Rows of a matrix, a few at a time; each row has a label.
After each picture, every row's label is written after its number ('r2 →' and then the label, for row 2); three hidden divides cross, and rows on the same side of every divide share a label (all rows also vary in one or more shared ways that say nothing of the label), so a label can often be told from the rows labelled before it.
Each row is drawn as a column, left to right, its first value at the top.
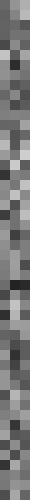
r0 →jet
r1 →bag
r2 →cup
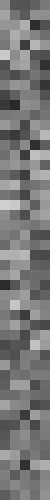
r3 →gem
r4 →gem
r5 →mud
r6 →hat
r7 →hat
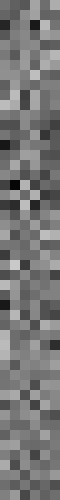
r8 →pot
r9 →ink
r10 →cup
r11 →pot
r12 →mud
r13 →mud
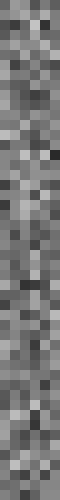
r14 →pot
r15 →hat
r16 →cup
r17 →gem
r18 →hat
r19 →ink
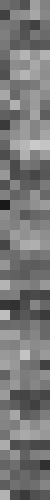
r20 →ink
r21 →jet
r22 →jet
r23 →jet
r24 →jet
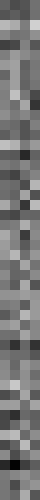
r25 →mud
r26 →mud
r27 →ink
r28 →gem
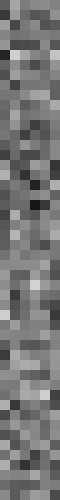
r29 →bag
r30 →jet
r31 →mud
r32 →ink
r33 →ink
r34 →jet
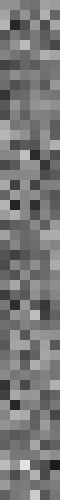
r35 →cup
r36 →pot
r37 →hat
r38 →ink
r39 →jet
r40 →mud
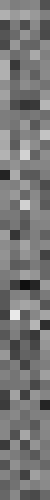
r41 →jet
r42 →bag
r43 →cup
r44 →gem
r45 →pot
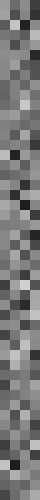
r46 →cup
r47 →mud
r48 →pot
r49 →bag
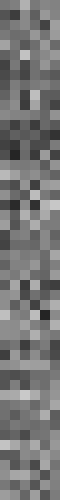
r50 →bag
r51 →ink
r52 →gem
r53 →ink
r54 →cup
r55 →gem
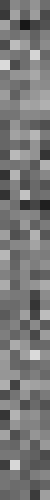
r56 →mud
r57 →hat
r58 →pot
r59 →jet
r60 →ink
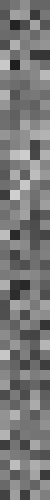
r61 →jet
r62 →hat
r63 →cup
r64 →bag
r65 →hat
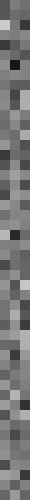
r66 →mud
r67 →bag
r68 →pot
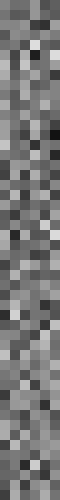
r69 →jet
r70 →bag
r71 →mud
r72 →hat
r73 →pot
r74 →mud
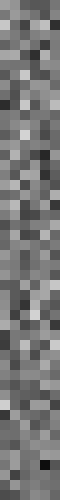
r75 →gem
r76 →cup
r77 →pot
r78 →bag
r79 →mud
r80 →pot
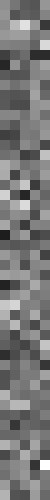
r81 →bag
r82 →gem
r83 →gem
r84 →ink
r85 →hat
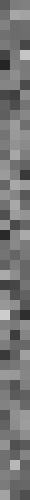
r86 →bag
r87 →cup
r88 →jet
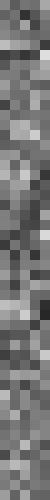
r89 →bag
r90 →hat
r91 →bag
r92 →pot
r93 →jet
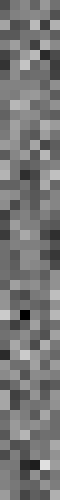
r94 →bag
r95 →pot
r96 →jet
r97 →mud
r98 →hat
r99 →bag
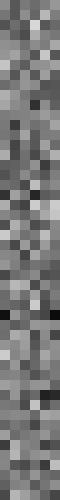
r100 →jet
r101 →ink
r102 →pot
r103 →gem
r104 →jet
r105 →cup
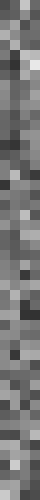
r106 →ink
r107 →bag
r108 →jet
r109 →jet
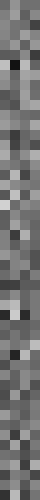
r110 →cup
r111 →bag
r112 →jet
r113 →hat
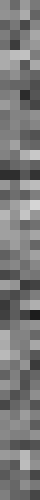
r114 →jet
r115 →jet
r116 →cup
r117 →cup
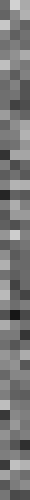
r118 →mud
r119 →cup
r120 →cup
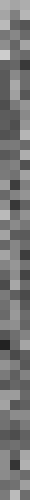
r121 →gem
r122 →ink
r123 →hat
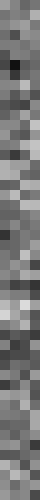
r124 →bag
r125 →bag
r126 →gem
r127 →cup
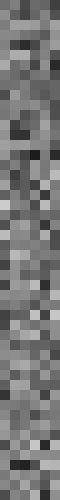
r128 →cup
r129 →mud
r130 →mud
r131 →ink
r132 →cup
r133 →bag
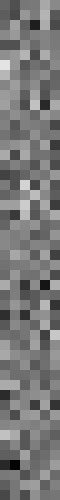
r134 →jet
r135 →mud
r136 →cup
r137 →pot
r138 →gem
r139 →pot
